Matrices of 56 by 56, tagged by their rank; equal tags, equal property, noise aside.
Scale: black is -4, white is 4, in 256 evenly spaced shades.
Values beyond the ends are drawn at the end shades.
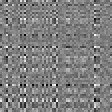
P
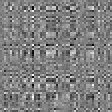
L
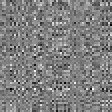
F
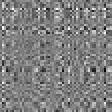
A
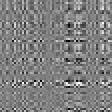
L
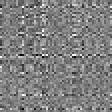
L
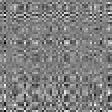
L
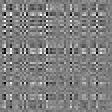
P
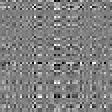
L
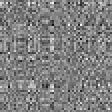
F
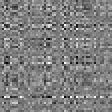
L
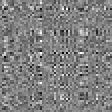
A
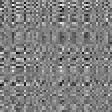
L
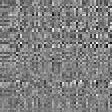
A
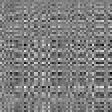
L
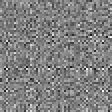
F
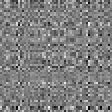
A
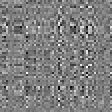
A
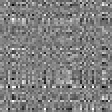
L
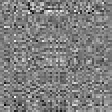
F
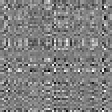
A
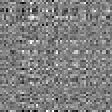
A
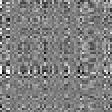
A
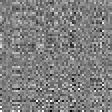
A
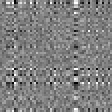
P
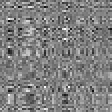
F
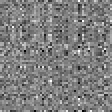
F
